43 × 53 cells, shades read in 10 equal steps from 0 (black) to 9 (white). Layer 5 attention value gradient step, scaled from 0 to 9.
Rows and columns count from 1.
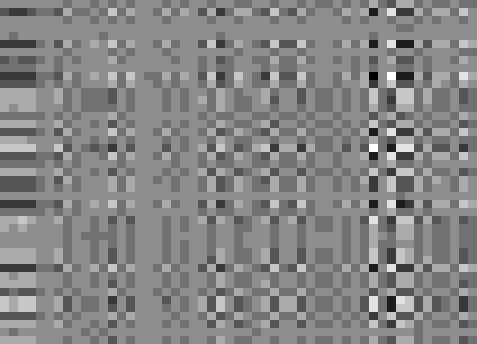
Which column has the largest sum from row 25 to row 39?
42
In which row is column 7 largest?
19
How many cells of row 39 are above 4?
30
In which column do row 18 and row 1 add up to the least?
44
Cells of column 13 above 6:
7
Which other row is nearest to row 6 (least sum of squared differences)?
26
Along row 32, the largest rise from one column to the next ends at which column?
45
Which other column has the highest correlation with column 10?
12
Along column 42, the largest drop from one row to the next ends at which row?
20
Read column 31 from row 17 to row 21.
6 4 2 6 5
